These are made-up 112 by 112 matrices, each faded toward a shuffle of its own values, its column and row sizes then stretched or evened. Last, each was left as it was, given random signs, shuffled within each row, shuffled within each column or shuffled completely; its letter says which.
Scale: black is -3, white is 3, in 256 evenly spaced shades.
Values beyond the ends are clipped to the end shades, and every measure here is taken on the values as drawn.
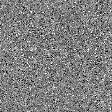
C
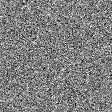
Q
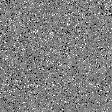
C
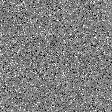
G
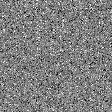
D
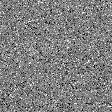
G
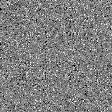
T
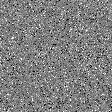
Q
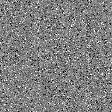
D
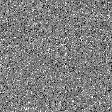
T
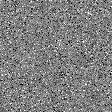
G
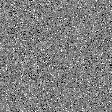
D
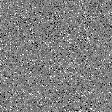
T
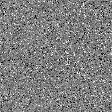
C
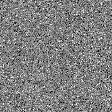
D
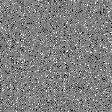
T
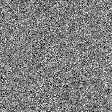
D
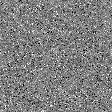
G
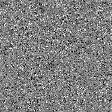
C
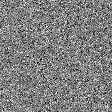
Q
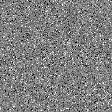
T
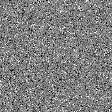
D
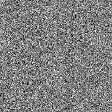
T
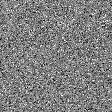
Q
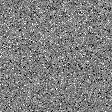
Q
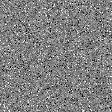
C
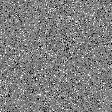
D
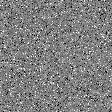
Q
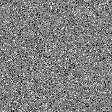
T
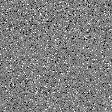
C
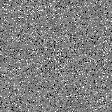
C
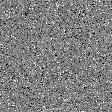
Q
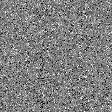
D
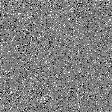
C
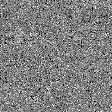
T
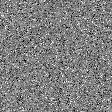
Q
